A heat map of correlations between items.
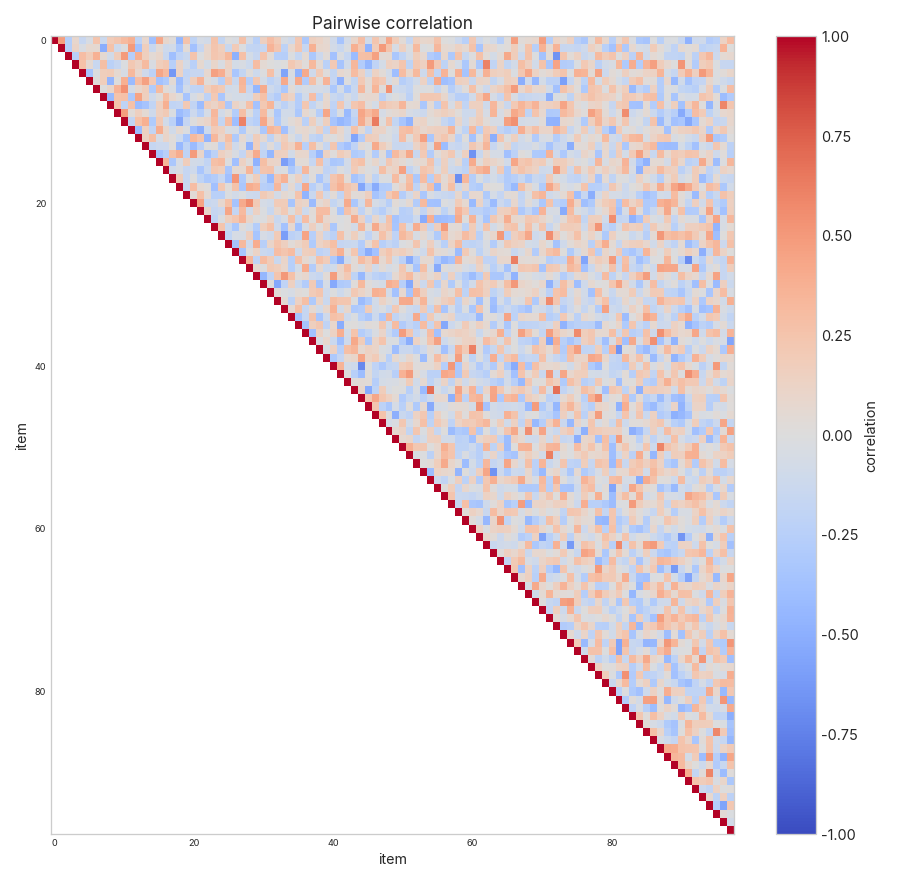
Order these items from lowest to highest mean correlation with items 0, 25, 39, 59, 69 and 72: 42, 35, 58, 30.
30, 42, 35, 58
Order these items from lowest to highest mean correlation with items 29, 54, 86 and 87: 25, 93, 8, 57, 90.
8, 93, 57, 25, 90
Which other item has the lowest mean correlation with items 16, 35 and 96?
94
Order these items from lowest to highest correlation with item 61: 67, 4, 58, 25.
67, 25, 4, 58
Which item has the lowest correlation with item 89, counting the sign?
65
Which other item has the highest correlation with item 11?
1
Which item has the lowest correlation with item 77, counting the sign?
19
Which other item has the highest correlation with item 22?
80
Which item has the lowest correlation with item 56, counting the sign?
35
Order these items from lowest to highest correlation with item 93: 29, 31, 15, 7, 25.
29, 31, 25, 7, 15
